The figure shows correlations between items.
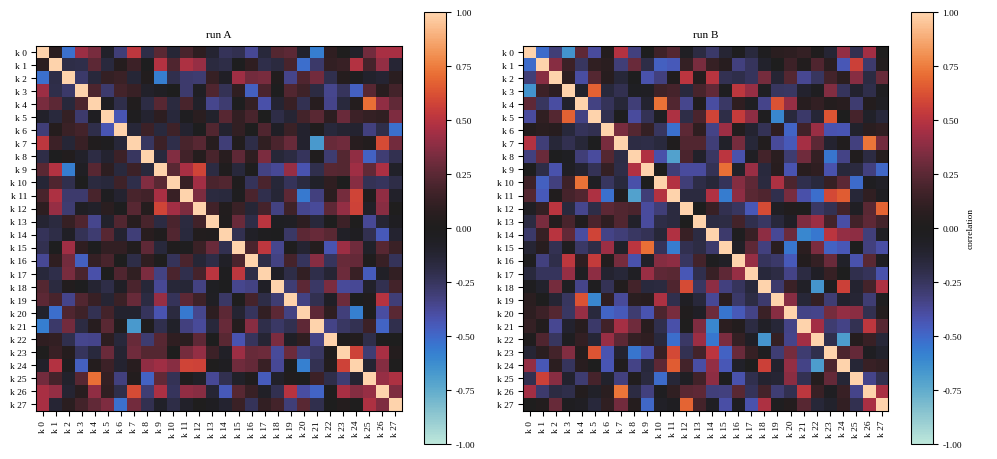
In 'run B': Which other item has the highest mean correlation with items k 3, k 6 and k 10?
k 16
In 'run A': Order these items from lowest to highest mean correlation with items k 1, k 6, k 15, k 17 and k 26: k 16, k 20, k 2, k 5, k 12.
k 20, k 5, k 16, k 2, k 12
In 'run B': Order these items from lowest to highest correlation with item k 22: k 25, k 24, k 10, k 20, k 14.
k 24, k 14, k 20, k 10, k 25
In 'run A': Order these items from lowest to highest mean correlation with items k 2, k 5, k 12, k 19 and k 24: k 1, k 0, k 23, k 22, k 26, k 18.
k 18, k 0, k 22, k 1, k 26, k 23
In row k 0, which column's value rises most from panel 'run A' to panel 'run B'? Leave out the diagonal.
k 21
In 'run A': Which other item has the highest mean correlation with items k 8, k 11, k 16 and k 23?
k 24
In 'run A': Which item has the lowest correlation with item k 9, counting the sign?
k 2
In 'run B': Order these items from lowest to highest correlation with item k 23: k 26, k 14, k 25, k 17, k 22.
k 22, k 26, k 17, k 25, k 14
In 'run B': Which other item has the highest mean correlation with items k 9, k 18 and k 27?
k 12
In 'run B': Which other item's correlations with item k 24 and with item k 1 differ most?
k 11
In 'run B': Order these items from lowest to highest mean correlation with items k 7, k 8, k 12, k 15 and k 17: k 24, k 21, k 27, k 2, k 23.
k 23, k 24, k 2, k 27, k 21
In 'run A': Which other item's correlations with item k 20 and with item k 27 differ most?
k 26
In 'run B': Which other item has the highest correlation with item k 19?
k 4
